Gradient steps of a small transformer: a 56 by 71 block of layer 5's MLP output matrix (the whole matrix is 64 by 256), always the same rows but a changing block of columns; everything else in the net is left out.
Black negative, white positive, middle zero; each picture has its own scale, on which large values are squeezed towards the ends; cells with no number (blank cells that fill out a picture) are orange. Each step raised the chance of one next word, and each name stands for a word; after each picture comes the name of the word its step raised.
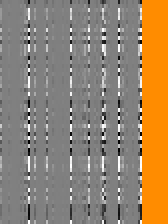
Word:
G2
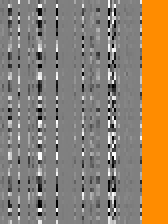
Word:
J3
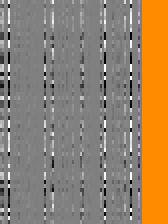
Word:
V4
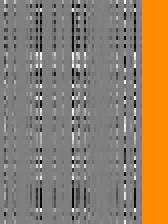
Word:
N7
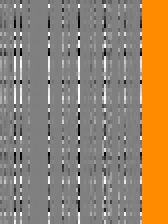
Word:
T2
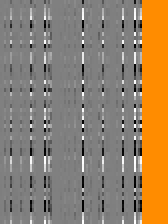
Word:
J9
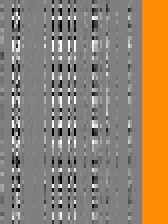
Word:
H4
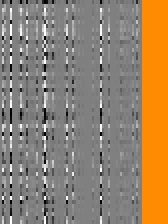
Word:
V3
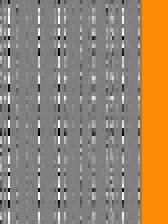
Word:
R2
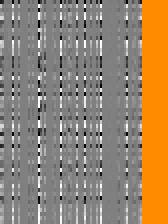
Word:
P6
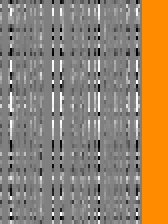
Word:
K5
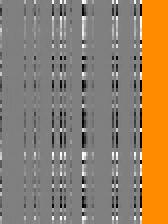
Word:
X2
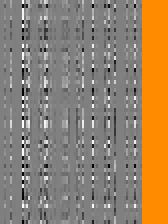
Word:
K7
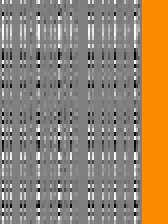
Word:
X2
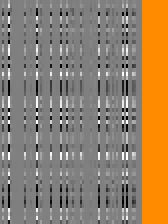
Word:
J3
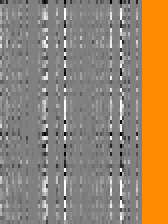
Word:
P6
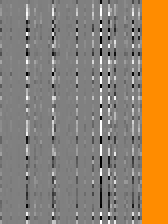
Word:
K5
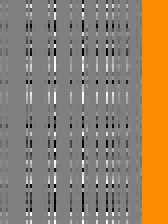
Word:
T2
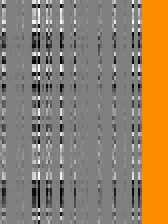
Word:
V4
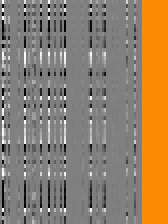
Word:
N7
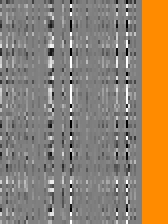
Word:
T2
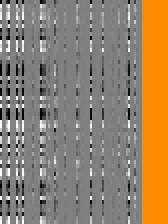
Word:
V3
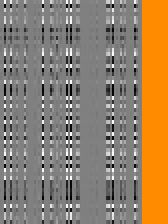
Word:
K7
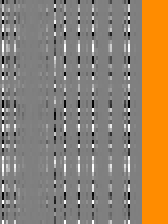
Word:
G2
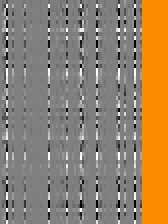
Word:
J3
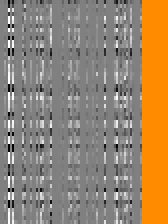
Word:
R2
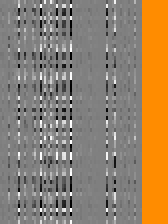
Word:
J3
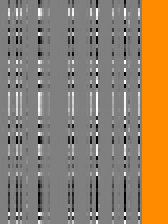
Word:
K5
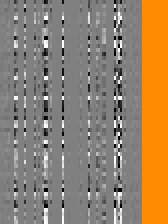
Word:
R2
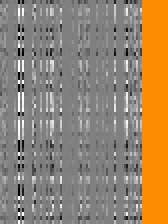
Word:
K5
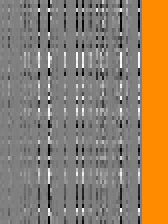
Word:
N7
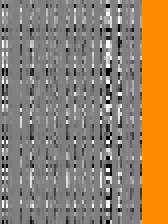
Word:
K7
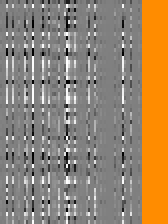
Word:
T2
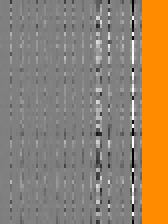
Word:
H4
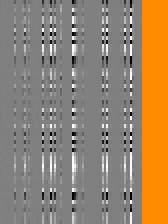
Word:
G2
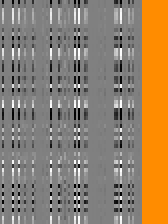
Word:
V3
